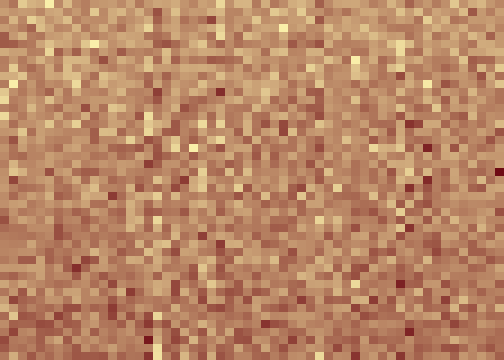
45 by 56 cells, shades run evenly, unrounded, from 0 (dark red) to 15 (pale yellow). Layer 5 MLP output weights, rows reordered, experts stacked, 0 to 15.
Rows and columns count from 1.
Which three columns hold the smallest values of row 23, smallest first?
48, 21, 2
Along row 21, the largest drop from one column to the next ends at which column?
17
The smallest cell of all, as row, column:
22, 56
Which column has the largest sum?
23
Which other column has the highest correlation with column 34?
20
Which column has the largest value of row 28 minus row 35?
18
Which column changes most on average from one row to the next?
45
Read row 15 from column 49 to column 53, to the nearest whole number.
8 9 6 5 11
